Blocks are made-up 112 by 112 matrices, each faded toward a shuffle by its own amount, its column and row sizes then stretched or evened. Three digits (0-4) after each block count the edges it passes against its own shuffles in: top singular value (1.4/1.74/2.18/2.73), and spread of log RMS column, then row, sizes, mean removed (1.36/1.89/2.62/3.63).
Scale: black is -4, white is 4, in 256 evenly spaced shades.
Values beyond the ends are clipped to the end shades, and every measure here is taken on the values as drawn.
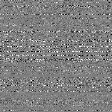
2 1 4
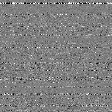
3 0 4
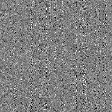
2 3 0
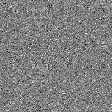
2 0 0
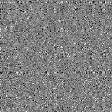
3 1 2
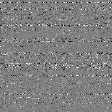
1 1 4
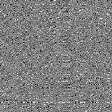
3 1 2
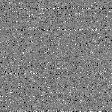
1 0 3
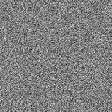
3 0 0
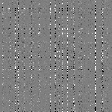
4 4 2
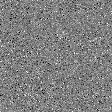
0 0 1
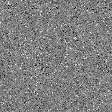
0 1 0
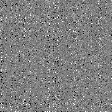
0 3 2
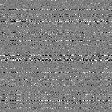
4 0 4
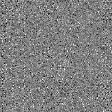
2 2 0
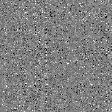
2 2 1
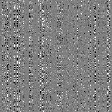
4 4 0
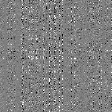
2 4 2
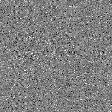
2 0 1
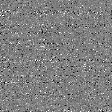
2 1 3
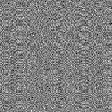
4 1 1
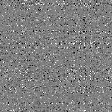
3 1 3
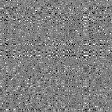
4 1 3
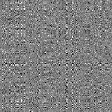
4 3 2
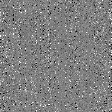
0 3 0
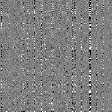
4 4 2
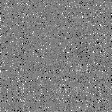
2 2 2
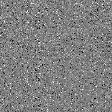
1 2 0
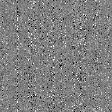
1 3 1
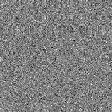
3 0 0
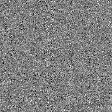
0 2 1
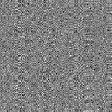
4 2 0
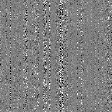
1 4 0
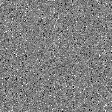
0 2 0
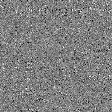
1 1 1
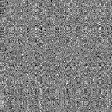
4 2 1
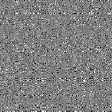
3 1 3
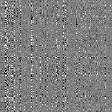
4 4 2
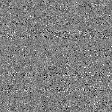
0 2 3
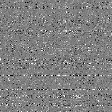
3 1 3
